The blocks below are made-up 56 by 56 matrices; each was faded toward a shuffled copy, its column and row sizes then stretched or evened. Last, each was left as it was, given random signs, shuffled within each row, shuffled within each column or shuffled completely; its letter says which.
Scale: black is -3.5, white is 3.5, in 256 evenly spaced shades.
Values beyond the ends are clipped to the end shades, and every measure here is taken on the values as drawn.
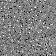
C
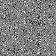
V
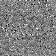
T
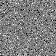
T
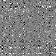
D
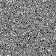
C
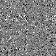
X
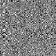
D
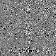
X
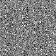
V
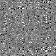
D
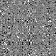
D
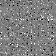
X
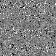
T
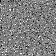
C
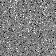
C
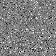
T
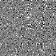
D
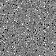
V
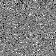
T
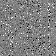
V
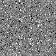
V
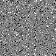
V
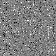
V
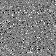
T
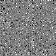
X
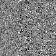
V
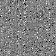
V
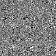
X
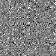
D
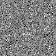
V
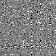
X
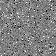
C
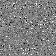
T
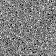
C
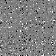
X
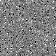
V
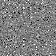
T
